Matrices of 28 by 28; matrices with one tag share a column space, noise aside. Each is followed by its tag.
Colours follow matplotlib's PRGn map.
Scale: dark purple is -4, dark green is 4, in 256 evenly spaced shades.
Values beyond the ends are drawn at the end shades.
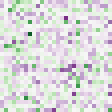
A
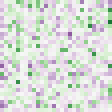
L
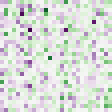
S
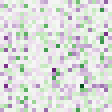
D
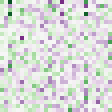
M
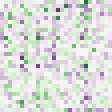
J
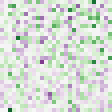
J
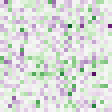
L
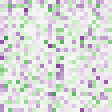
M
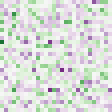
M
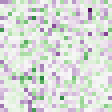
S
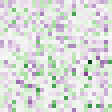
L
